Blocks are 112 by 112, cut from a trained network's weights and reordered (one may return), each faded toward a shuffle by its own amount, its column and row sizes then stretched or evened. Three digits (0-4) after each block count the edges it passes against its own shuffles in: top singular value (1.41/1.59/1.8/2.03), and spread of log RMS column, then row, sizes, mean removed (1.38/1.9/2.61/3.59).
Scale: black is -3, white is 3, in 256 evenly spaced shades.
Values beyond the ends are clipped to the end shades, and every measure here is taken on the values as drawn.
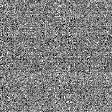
1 2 0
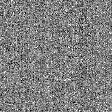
0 1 1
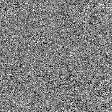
0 1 2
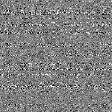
2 2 4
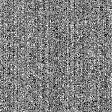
3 1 1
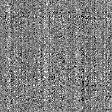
3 3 3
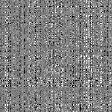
4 4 3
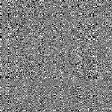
4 3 3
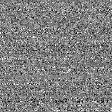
1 0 3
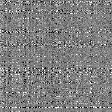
2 2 4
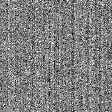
2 2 0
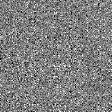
1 3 1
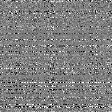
1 2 4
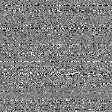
1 1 4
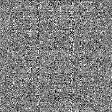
1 3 0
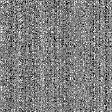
3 3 2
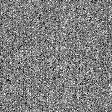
0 0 1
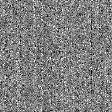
0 2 1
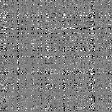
0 4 4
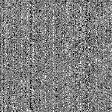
2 3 0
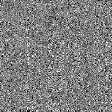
3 3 1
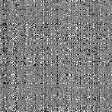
4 3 4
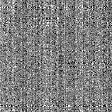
4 1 3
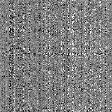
3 4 2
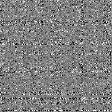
1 3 4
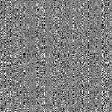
4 4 2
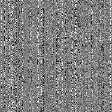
2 4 1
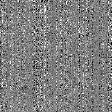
1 4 2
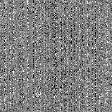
2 4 1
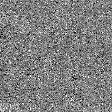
0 2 1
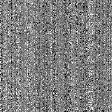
3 3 2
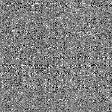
0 1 3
